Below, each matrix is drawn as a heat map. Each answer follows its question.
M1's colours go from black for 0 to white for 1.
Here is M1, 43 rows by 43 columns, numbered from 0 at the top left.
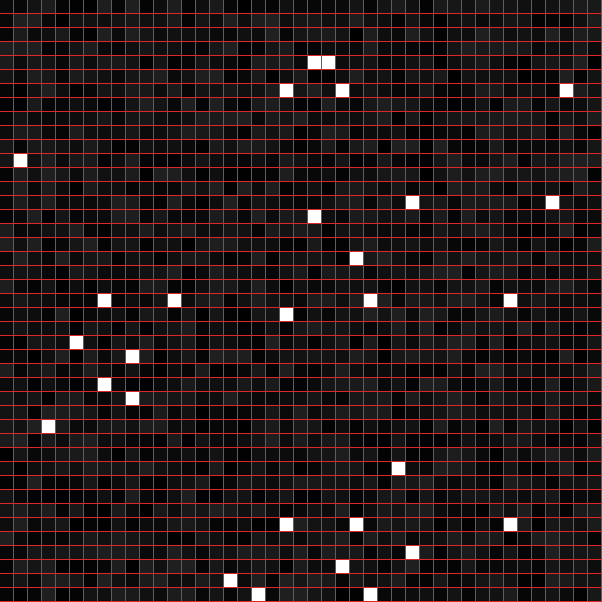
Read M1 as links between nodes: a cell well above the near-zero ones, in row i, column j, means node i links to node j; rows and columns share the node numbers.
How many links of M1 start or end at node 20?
3
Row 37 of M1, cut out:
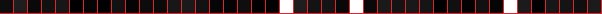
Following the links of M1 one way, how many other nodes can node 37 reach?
4
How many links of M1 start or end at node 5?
1
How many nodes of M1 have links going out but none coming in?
12
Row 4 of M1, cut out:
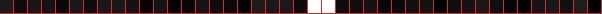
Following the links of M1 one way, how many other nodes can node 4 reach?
3
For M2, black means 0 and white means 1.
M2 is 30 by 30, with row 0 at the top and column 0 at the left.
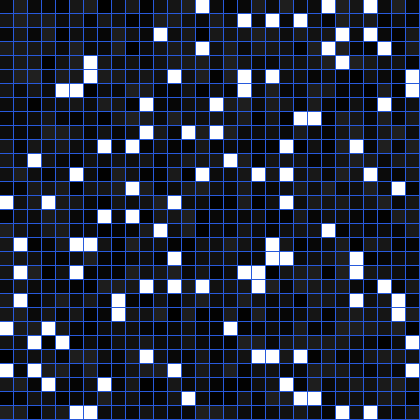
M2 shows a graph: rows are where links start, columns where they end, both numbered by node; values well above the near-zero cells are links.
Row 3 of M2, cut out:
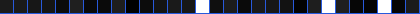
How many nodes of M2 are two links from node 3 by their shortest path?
5
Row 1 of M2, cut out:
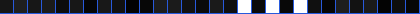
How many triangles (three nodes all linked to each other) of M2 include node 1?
1
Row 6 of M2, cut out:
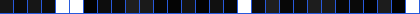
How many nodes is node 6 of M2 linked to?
4
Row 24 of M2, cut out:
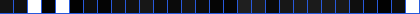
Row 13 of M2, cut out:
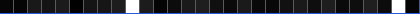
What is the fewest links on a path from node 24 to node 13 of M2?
7
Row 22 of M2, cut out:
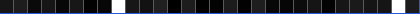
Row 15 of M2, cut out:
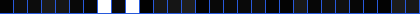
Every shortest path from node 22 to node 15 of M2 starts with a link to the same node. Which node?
node 28
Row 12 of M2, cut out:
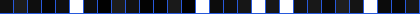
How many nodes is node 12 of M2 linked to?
5
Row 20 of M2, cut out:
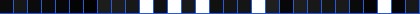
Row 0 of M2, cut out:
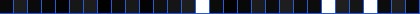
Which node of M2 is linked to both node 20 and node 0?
node 14
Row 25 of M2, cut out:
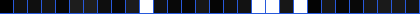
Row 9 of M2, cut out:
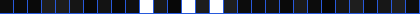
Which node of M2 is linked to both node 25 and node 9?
node 10
